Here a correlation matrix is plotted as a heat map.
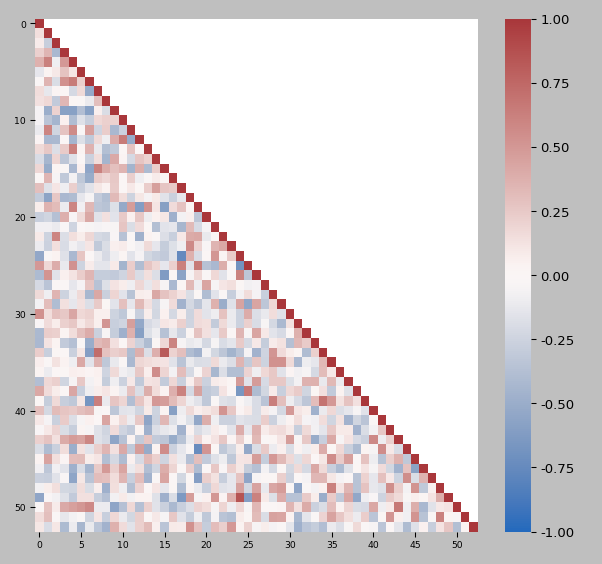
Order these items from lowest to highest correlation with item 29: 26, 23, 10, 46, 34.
23, 46, 34, 10, 26
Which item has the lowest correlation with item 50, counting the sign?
9
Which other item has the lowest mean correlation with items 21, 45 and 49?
17
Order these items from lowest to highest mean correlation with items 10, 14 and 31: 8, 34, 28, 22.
22, 28, 8, 34
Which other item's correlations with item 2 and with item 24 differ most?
25
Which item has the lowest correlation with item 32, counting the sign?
12
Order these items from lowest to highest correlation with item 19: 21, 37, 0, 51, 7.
7, 21, 51, 0, 37
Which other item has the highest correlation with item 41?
44
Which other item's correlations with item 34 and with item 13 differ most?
15
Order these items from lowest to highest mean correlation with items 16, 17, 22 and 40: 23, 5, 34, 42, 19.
42, 5, 34, 23, 19
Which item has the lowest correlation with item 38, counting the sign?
24
